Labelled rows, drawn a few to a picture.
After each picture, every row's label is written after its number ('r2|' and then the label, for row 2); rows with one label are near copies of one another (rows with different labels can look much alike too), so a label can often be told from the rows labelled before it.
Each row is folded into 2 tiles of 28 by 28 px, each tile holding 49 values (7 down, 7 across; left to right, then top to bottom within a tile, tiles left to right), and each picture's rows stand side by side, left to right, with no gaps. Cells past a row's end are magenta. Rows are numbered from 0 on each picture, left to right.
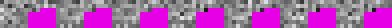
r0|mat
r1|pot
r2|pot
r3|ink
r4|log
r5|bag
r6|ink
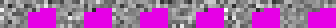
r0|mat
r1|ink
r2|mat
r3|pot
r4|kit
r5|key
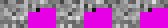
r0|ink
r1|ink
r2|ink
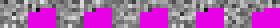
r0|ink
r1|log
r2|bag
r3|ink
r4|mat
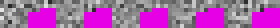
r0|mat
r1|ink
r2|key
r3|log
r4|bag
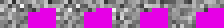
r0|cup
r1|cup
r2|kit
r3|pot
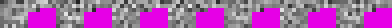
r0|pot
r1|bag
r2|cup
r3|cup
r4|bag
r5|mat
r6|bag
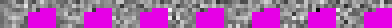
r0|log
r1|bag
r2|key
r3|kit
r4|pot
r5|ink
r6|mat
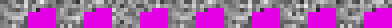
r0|log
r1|pot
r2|mat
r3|log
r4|log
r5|bag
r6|pot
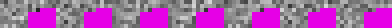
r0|ink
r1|mat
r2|log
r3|log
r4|pot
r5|mat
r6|key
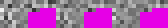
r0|kit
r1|kit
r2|mat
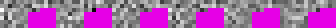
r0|kit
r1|ink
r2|cup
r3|kit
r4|mat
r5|log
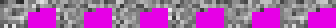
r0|pot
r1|kit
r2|key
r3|kit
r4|pot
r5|pot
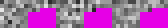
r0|mat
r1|bag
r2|pot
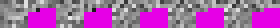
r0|log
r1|ink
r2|cup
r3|cup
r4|cup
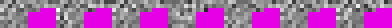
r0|cup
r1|kit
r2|cup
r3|bag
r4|key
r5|cup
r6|cup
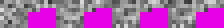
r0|mat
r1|log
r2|pot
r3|pot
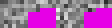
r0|pot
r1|kit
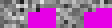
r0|bag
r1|mat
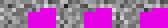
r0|mat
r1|key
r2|kit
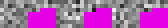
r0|mat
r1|bag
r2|kit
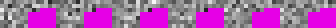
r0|kit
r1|bag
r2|log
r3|ink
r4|cup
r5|mat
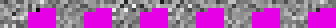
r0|ink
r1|key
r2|cup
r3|cup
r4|key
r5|ink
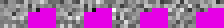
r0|ink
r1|ink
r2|kit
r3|cup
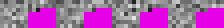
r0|ink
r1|pot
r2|bag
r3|key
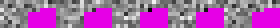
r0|mat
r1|log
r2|ink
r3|ink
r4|mat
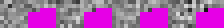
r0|key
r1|pot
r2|log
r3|bag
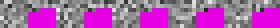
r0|key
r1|kit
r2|cup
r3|log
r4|ink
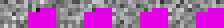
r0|ink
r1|pot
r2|mat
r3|cup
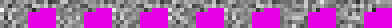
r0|kit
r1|key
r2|kit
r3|mat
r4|kit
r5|log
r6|bag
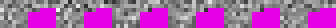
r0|kit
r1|cup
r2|pot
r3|log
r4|bag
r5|key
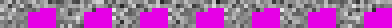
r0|cup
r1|pot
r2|mat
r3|mat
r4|cup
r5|mat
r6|bag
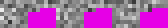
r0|mat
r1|kit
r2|bag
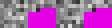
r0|bag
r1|pot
